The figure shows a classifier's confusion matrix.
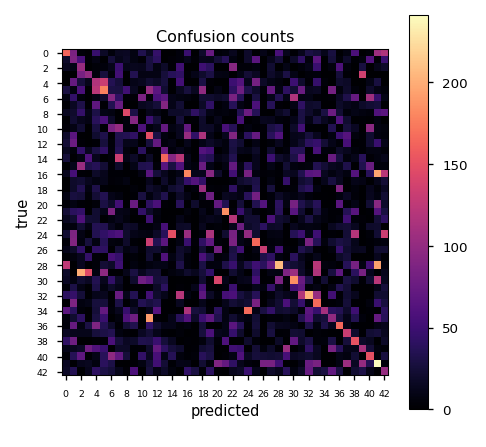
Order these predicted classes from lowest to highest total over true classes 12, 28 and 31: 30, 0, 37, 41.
30, 37, 0, 41
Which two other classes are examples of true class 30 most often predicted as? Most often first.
20, 41
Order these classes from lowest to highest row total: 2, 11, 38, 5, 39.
2, 38, 39, 11, 5
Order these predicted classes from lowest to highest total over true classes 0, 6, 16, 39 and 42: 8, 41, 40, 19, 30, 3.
8, 3, 30, 40, 19, 41
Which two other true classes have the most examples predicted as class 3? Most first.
29, 39
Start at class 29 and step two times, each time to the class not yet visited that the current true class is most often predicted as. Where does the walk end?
22
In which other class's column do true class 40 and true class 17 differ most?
6
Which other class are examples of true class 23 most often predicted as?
13
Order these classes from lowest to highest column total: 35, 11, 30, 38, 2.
35, 38, 30, 2, 11
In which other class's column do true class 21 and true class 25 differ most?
11
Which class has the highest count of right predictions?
41
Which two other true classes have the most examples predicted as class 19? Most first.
24, 16
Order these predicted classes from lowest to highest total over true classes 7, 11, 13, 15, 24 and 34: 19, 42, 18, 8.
8, 42, 19, 18
